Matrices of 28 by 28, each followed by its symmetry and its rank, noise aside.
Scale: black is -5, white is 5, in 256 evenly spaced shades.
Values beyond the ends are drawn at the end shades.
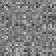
antisymmetric, rank four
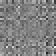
no symmetry, rank three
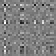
no symmetry, rank two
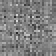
antisymmetric, rank four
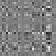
no symmetry, rank two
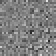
symmetric, rank four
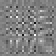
symmetric, rank two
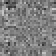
no symmetry, rank four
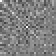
symmetric, rank four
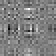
antisymmetric, rank two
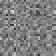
no symmetry, rank four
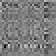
no symmetry, rank three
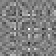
symmetric, rank three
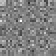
symmetric, rank three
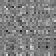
no symmetry, rank four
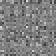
no symmetry, rank four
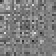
symmetric, rank four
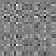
antisymmetric, rank two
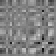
symmetric, rank two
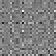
no symmetry, rank three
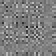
symmetric, rank two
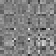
no symmetry, rank two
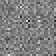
no symmetry, rank four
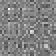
symmetric, rank four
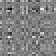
no symmetry, rank three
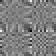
symmetric, rank two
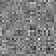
no symmetry, rank four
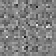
antisymmetric, rank four
